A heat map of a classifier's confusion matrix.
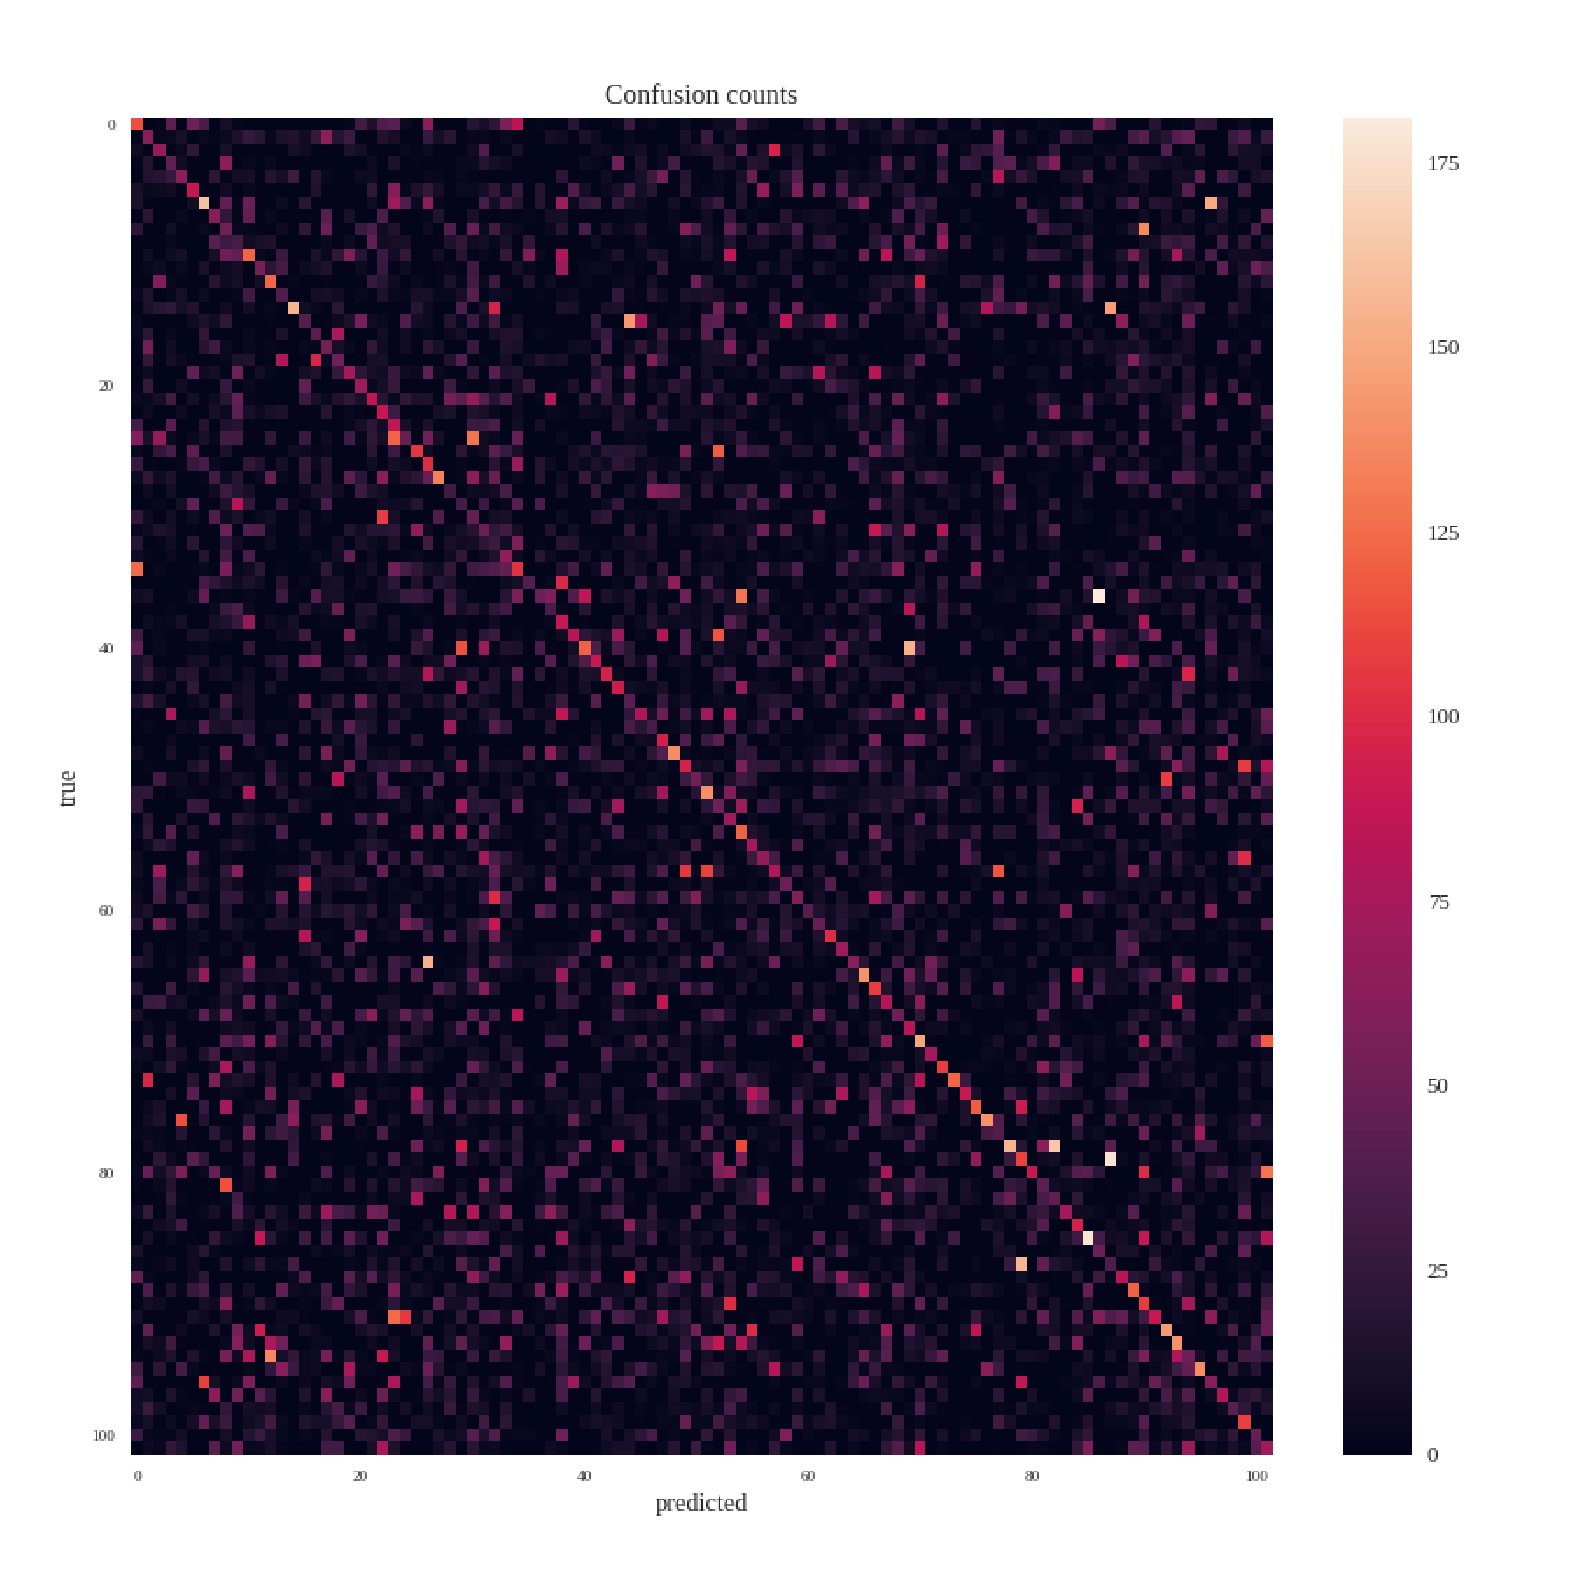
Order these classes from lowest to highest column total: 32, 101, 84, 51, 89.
84, 89, 101, 51, 32
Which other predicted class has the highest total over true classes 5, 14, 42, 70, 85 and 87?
59
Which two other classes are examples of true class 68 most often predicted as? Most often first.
34, 21
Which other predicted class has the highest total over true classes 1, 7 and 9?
17
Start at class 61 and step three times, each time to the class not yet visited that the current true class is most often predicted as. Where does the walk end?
0
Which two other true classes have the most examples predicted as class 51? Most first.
57, 45
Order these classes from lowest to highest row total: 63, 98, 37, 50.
63, 98, 37, 50
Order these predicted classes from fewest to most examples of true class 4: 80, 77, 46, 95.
80, 46, 95, 77
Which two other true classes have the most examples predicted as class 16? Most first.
18, 41
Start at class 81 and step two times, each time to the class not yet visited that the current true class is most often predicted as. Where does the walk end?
90
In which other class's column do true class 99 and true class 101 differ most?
70
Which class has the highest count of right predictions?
85
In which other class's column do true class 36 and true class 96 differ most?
86
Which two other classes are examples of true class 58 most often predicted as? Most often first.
15, 37
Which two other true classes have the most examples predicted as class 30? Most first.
24, 83
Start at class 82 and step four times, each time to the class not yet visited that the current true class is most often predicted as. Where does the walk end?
44
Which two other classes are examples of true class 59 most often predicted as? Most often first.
32, 66
